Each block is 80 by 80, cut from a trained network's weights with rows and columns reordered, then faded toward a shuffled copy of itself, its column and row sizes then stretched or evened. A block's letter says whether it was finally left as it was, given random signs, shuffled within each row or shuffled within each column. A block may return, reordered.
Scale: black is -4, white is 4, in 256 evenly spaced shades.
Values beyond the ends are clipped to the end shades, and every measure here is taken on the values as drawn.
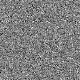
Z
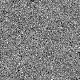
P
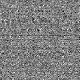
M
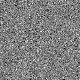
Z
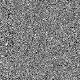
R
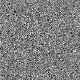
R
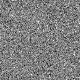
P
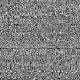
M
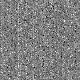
P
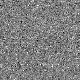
Z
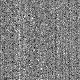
P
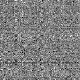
M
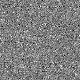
Z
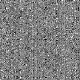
M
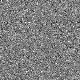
Z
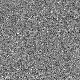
Z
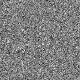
P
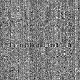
M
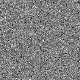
P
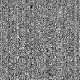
M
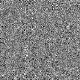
R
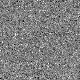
Z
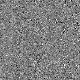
R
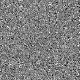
R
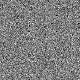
R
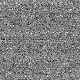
Z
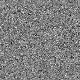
Z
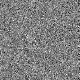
P
